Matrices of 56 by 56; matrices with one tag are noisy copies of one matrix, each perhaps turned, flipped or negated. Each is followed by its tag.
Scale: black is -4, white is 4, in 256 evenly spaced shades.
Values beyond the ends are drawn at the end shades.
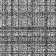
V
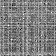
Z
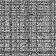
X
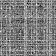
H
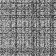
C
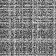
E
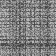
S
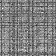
Z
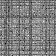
H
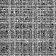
E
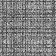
Z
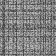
X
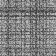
S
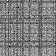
E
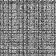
Z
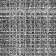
S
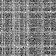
V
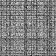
H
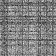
C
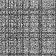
E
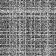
S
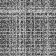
S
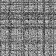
V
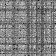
V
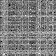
C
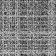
C
